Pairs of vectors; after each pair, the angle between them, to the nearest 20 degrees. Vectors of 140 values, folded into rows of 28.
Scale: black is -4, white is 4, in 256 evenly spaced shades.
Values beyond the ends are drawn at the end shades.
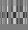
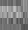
60 degrees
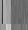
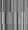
120 degrees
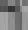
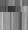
20 degrees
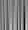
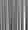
160 degrees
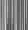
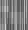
20 degrees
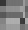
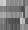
160 degrees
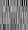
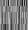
40 degrees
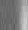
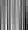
120 degrees
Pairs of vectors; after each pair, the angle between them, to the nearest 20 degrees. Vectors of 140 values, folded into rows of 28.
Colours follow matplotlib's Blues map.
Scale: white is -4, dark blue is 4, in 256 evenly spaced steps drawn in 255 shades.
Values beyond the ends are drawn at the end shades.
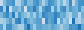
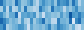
140 degrees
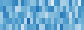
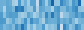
140 degrees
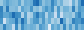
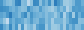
80 degrees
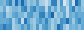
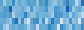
120 degrees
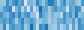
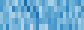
160 degrees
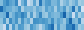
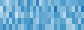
140 degrees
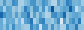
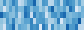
40 degrees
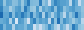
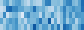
120 degrees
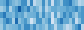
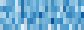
100 degrees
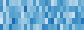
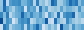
160 degrees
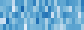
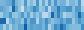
160 degrees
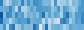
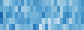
20 degrees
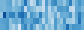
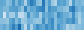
160 degrees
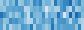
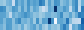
80 degrees
